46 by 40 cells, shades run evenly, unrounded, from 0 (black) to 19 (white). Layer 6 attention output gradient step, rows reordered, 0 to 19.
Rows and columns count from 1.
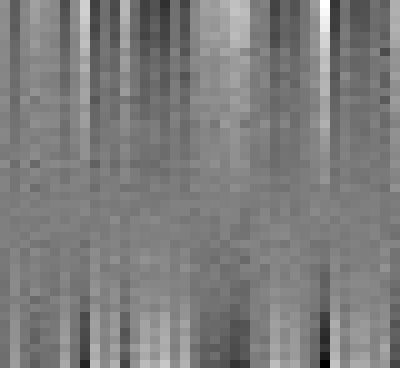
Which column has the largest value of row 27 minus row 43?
33
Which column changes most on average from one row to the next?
4
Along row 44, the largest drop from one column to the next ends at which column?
40
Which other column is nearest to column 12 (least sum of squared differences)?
16
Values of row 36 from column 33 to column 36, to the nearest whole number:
7 10 10 10
